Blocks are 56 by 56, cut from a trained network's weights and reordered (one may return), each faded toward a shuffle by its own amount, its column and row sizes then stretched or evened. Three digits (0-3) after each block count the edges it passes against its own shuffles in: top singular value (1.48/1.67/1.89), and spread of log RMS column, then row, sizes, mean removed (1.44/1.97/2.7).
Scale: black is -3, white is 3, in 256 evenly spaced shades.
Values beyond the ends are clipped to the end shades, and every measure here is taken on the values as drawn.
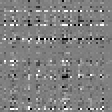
3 3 3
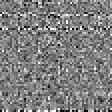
3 1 2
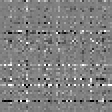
3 2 3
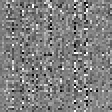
0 3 1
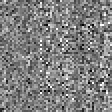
0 2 0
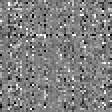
0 3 2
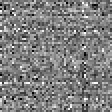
1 2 1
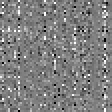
0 3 1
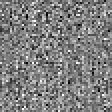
0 2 1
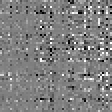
1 3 3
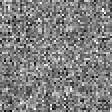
1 0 0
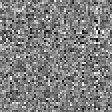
2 1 1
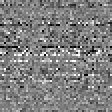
2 1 3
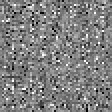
0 2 1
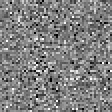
1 2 1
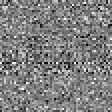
2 0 2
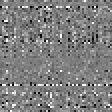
2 2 3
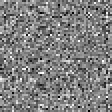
2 1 1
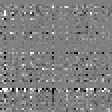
2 2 3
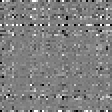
1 2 3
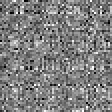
2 0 2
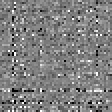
0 2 3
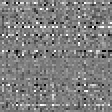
1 2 3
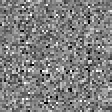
0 1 1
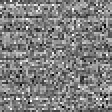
2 0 0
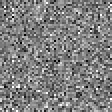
1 0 0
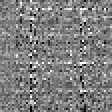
2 3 1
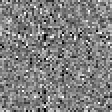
0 1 1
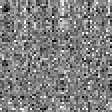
2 1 1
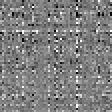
2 3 2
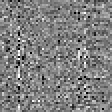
2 2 1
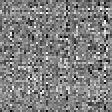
0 3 0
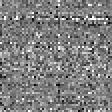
0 2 3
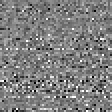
0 0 3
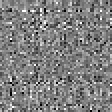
3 2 2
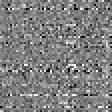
0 1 3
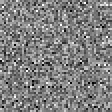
1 0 1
